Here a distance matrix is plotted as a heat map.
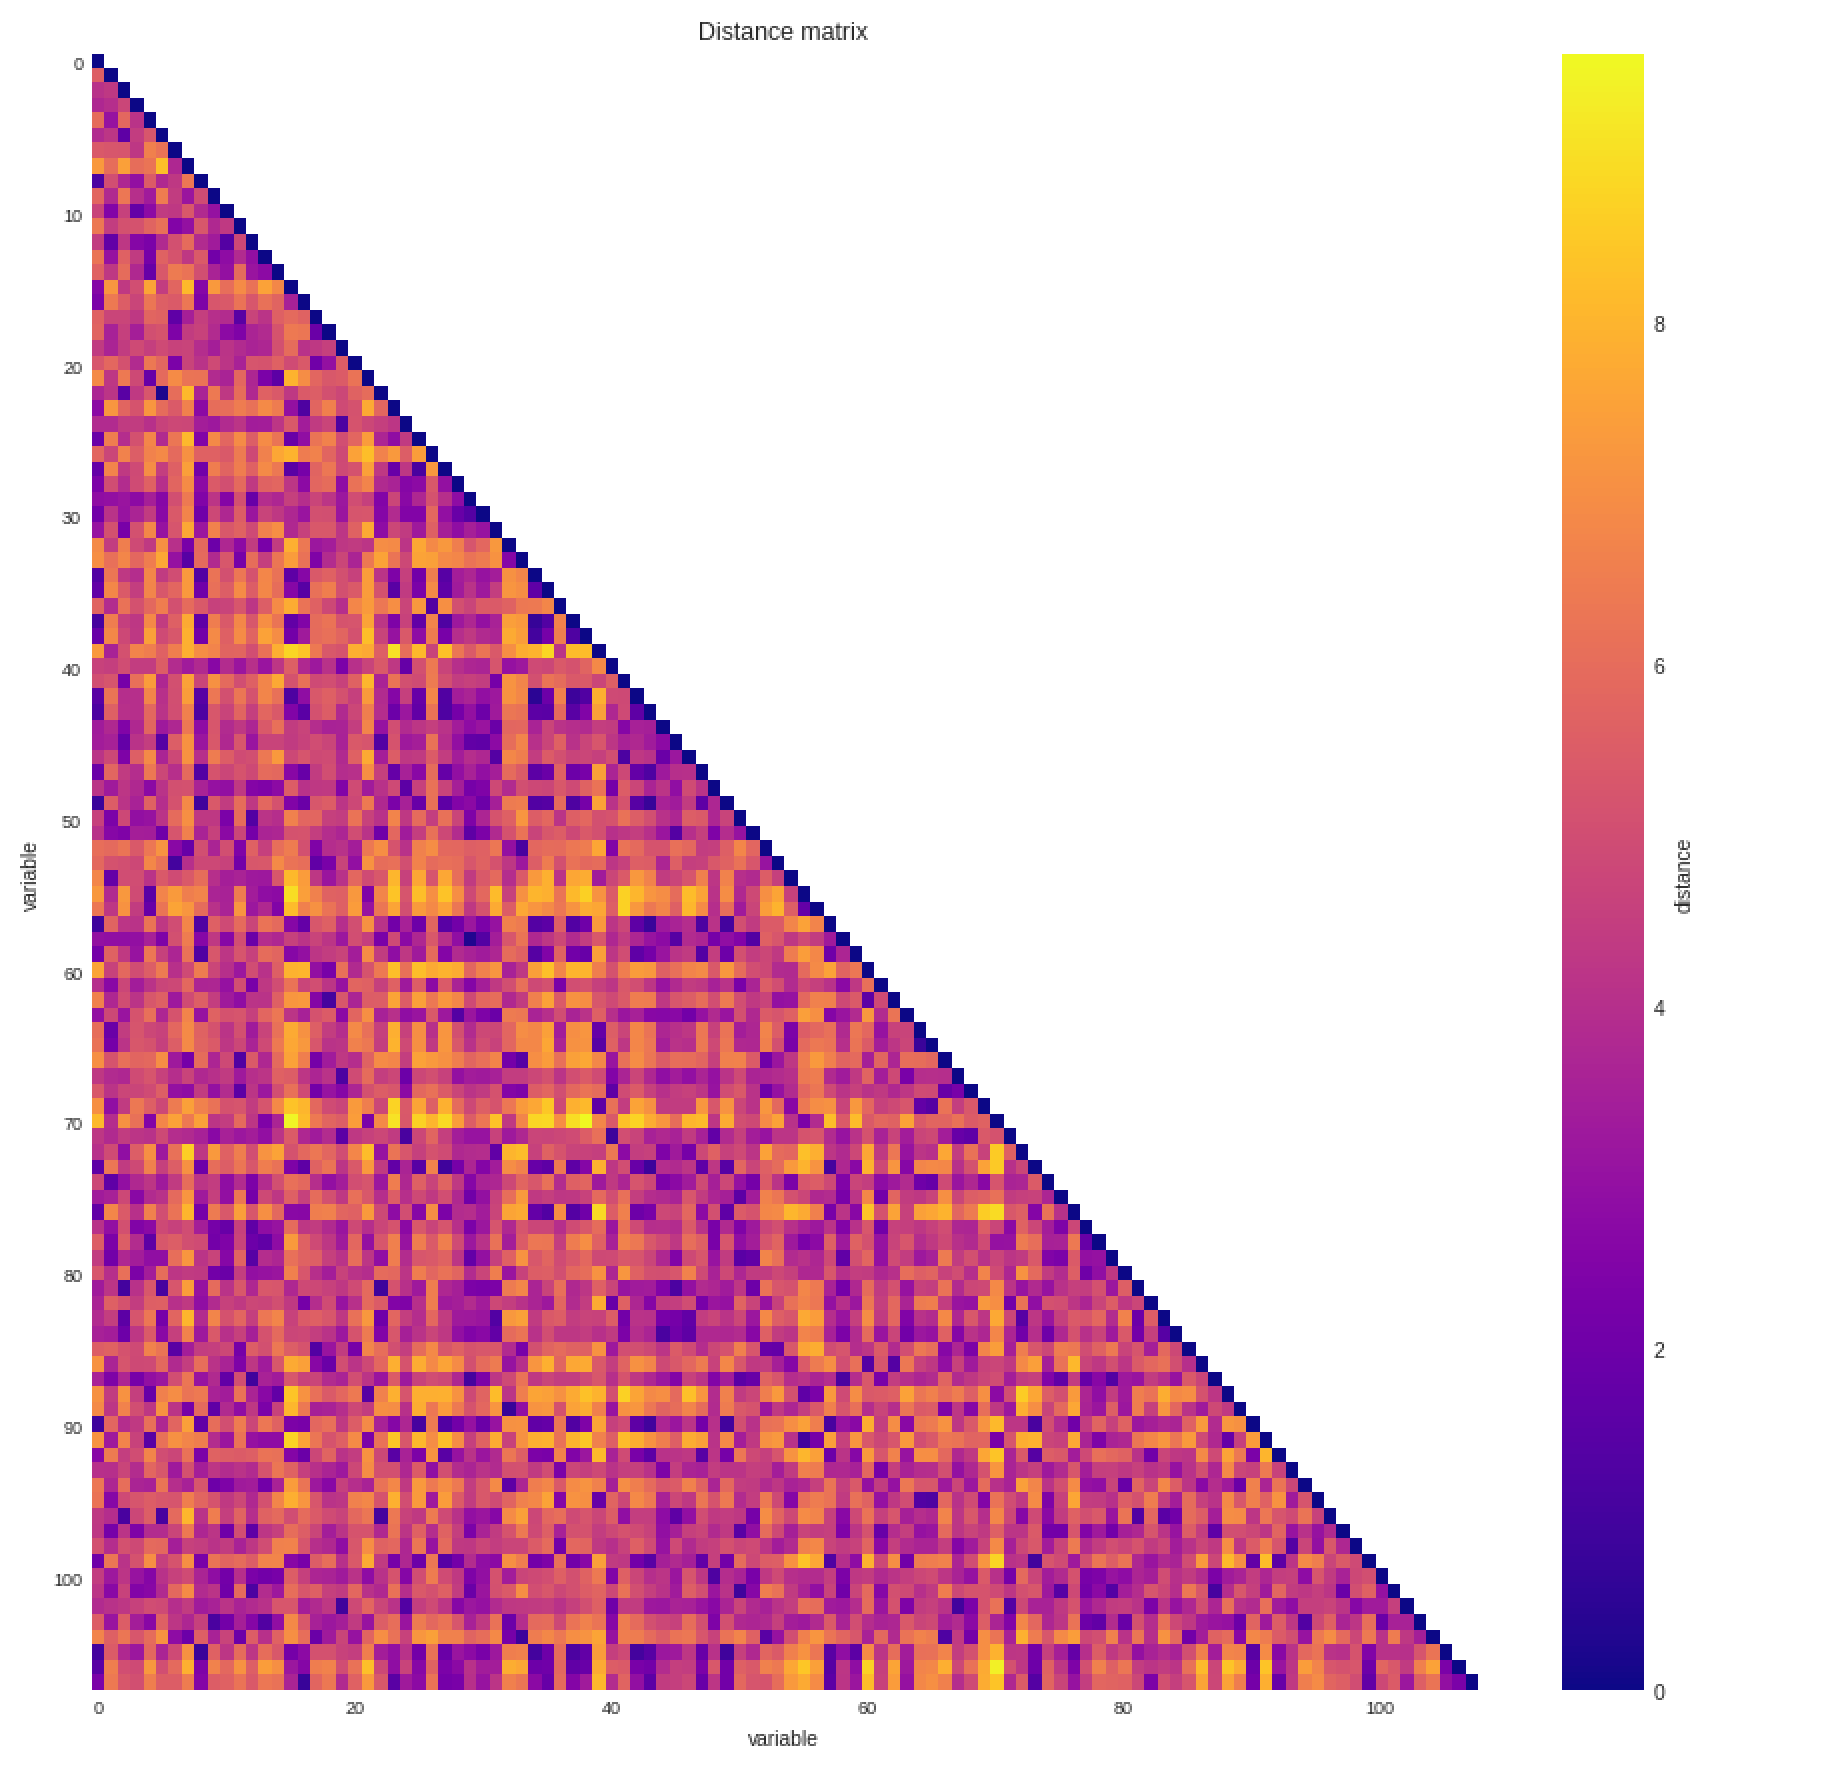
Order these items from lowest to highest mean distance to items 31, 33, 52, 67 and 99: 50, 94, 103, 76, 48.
48, 103, 94, 76, 50
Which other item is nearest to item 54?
1
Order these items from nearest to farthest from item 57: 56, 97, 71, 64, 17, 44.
44, 71, 97, 17, 64, 56
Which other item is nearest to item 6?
53
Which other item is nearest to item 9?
103
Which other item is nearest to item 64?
65
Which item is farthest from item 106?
70
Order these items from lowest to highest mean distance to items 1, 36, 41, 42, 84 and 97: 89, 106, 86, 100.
100, 106, 86, 89
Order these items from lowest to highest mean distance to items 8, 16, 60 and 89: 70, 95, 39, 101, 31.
101, 31, 95, 70, 39
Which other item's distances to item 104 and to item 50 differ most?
33
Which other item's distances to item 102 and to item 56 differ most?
67
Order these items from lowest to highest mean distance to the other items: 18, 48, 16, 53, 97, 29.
29, 48, 97, 18, 16, 53
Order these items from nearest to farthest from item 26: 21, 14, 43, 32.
43, 32, 14, 21
